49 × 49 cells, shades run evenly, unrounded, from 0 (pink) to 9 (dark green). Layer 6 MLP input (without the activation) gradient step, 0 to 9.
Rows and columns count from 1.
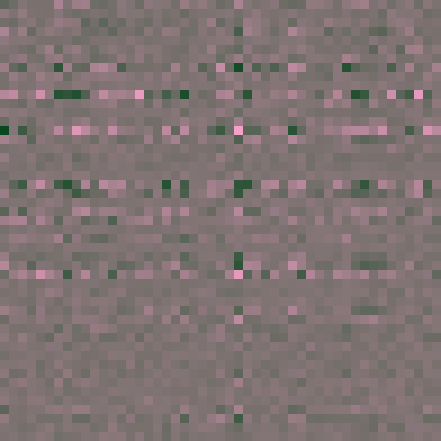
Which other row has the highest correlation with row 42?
8
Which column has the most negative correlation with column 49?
3
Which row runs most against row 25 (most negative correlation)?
12
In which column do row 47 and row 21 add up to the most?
27
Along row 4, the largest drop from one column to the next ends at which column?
28
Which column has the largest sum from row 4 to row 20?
41
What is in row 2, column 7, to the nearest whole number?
4
